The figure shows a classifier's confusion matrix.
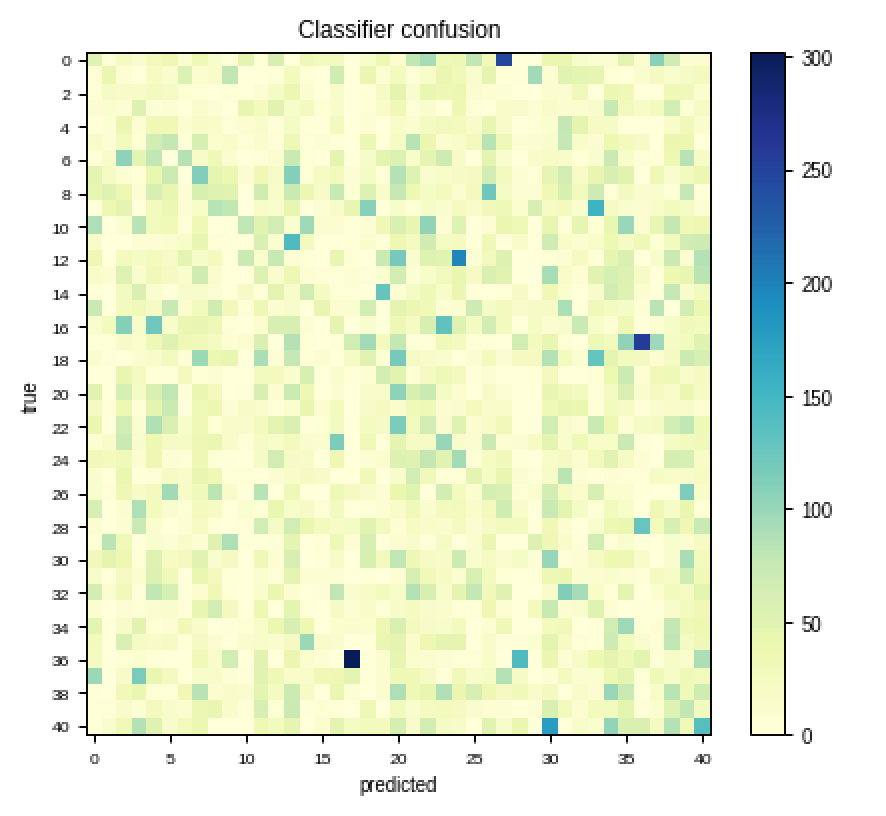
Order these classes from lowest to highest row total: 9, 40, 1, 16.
1, 9, 16, 40
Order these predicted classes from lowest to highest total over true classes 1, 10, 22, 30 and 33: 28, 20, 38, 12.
28, 12, 38, 20
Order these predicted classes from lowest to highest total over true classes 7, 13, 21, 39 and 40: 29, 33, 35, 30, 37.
29, 37, 33, 35, 30
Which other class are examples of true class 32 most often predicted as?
31
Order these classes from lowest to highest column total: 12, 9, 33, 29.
29, 9, 12, 33
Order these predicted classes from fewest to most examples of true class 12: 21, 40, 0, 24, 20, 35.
21, 0, 35, 40, 20, 24
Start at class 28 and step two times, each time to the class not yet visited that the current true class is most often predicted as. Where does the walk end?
17
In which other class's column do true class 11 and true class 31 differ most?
13
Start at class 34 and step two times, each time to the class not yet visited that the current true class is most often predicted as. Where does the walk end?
14
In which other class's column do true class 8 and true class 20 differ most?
26
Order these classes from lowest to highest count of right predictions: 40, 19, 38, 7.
19, 38, 7, 40
